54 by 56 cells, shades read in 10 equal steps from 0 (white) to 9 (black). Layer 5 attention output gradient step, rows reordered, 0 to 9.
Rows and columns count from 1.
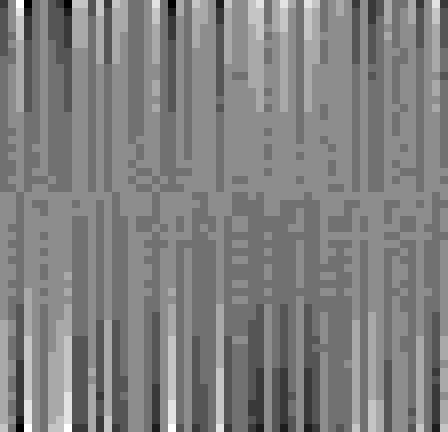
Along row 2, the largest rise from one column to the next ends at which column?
4
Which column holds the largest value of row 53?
3
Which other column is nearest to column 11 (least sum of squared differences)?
10
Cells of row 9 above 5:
4
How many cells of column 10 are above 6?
1
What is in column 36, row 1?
1
